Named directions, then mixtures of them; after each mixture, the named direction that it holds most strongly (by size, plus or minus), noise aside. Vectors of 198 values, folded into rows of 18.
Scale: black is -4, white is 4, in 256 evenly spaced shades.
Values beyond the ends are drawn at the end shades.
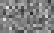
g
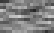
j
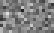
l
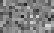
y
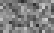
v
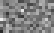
l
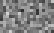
l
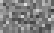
y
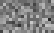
v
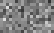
g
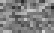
j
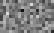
l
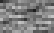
j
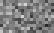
y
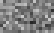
y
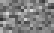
l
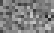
y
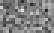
g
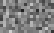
l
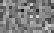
y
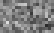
y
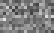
g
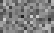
y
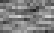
j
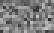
y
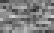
j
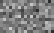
g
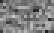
j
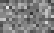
g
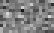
l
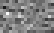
l
